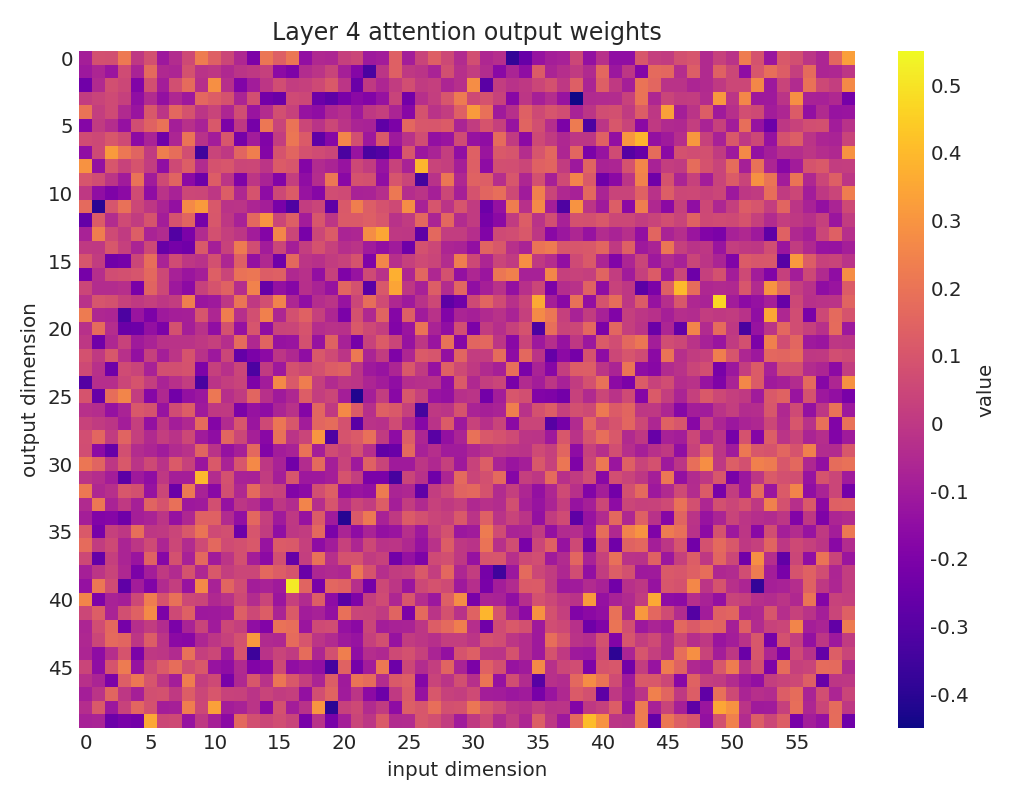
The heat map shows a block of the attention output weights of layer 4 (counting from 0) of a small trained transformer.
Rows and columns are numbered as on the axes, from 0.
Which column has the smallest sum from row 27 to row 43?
24
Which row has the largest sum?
30
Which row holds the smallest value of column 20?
34
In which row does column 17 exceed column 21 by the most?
25
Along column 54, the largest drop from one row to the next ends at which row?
18
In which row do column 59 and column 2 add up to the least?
49
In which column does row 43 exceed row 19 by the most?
3
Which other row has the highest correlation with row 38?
12
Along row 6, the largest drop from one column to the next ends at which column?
44
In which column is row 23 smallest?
13
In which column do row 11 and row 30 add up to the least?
16
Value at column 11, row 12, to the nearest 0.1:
0
